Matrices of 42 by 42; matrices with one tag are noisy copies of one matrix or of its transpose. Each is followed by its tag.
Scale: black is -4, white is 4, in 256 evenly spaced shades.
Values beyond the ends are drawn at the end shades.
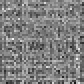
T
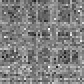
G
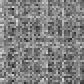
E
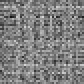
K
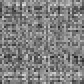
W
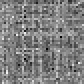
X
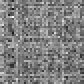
E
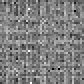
K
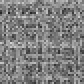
E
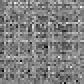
X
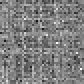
X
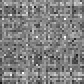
W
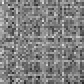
E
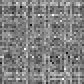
W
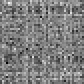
W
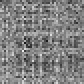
X
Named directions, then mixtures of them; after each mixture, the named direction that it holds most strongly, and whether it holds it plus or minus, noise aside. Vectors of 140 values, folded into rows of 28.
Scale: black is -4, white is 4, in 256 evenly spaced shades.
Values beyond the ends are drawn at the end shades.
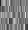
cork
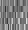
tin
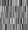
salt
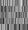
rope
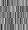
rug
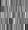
cork, plus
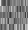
cork, minus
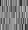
rug, minus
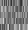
rope, minus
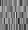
tin, minus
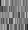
cork, plus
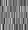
rug, minus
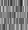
rope, minus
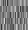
rug, plus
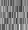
rope, minus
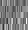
tin, plus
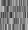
cork, minus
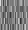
rug, plus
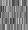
salt, minus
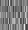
tin, plus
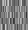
salt, minus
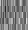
tin, plus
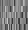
tin, minus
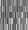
tin, plus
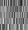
rope, minus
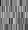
cork, plus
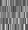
tin, plus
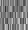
tin, plus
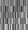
tin, plus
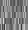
rope, minus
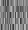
rug, plus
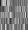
cork, plus
